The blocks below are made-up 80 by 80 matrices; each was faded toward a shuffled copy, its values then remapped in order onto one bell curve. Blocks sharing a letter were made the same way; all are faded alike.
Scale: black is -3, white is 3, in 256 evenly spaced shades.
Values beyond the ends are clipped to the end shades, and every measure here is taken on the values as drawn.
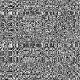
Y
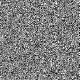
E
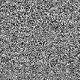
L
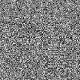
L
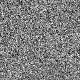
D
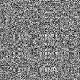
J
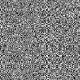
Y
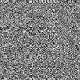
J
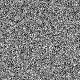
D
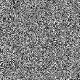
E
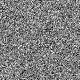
D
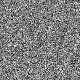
D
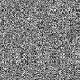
J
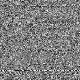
L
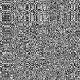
Y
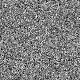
D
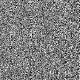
E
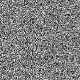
E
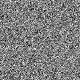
D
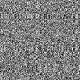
J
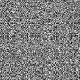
J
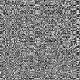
Y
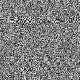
L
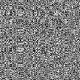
Y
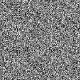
E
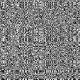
Y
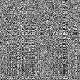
Y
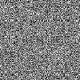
J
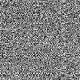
L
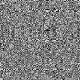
L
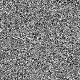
D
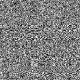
L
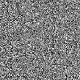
E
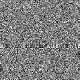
L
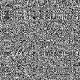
L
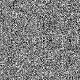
E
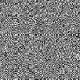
Y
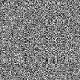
J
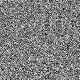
D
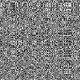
Y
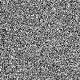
D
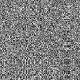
J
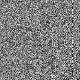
E
